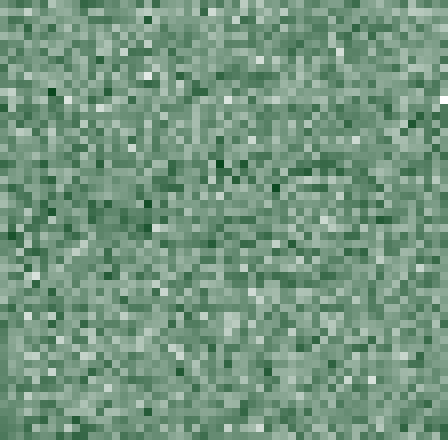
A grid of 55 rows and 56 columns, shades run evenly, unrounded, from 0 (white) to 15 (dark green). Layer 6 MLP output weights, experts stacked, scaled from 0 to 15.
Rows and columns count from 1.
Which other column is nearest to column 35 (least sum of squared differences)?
41
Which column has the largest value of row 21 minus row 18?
45
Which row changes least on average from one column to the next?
53
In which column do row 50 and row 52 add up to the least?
4
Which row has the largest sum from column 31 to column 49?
35
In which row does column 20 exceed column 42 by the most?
23
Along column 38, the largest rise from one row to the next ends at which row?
39
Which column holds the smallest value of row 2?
27
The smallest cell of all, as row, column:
13, 56
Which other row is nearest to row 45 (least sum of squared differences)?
50
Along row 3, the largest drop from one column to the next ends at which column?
20
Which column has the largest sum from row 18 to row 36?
6
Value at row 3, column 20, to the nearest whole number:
5
